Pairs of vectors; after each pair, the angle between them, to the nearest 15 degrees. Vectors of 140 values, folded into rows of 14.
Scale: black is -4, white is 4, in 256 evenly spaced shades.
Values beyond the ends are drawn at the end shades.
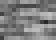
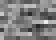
150 degrees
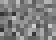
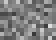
30 degrees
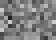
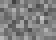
90 degrees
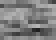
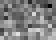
120 degrees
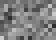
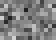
45 degrees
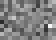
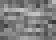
60 degrees
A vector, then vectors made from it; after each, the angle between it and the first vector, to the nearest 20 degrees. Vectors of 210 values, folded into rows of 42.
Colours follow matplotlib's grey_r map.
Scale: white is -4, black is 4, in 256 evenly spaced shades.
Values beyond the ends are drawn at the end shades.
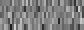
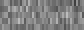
80 degrees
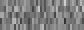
120 degrees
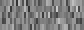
120 degrees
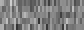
80 degrees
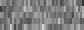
140 degrees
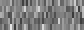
160 degrees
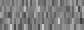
160 degrees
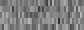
60 degrees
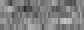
60 degrees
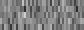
40 degrees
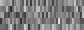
140 degrees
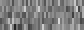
160 degrees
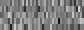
20 degrees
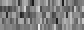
100 degrees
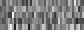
140 degrees
